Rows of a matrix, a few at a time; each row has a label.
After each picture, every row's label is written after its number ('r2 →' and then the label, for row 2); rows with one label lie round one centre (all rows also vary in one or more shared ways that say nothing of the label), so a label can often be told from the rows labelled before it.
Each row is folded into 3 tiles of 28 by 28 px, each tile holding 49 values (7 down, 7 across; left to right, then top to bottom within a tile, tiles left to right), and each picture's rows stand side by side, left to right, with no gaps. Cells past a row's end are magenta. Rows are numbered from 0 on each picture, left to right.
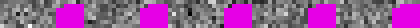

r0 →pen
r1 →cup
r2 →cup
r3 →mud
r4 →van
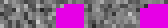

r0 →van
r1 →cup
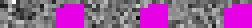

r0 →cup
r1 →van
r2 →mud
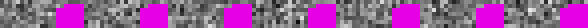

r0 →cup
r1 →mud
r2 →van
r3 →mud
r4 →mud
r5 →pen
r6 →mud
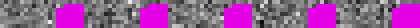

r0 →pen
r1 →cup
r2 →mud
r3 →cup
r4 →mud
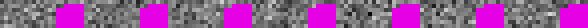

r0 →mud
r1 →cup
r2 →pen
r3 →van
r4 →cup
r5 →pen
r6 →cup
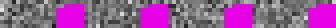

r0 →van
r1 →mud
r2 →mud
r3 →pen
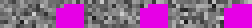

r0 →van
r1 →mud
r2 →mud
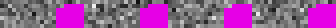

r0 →mud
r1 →cup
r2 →pen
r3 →mud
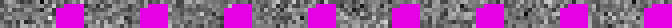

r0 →mud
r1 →mud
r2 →van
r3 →pen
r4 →mud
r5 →cup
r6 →cup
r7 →pen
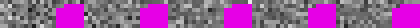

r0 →van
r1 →van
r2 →pen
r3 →cup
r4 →cup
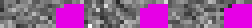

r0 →pen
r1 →pen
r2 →cup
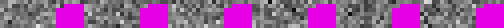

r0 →cup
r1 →van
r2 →pen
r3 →pen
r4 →van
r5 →van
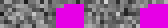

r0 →van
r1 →pen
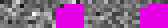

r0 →cup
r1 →van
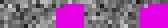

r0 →cup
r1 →van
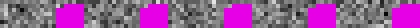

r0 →cup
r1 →pen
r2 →cup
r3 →van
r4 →pen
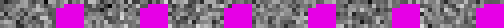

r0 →pen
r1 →mud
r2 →cup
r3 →mud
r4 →pen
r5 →van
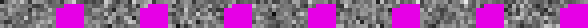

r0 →cup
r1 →pen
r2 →van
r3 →cup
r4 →mud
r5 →cup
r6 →van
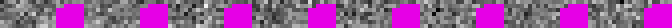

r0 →pen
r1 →pen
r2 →pen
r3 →cup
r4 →pen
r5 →van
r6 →cup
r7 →mud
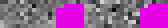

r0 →pen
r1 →van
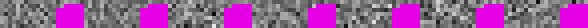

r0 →van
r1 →van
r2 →van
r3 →van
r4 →van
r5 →pen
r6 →pen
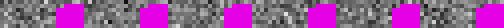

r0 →mud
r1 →mud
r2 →mud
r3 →van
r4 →mud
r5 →cup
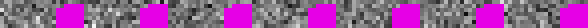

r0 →van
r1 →pen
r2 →cup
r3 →pen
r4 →van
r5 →mud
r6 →van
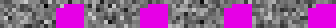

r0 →mud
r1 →mud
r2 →pen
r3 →van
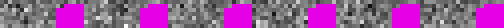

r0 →pen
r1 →van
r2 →mud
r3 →mud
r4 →van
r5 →mud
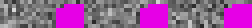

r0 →pen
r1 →mud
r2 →mud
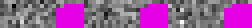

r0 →mud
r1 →cup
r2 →pen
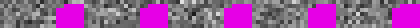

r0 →mud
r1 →mud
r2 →cup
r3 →cup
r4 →pen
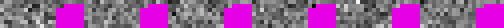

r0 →van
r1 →mud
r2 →mud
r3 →cup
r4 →van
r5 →pen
